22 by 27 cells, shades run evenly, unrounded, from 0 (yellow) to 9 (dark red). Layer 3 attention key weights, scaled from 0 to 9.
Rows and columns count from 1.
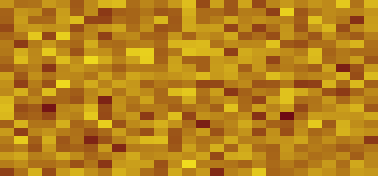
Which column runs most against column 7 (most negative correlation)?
12
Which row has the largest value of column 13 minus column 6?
3
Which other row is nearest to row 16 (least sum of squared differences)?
8
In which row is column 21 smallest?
2
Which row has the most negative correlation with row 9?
17
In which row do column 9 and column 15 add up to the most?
16
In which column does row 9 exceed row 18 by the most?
4
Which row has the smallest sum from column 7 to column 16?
7
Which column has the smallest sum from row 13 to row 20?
1
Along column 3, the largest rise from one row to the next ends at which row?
6
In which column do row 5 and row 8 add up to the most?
20
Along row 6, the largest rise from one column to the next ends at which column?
21
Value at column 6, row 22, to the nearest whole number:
2
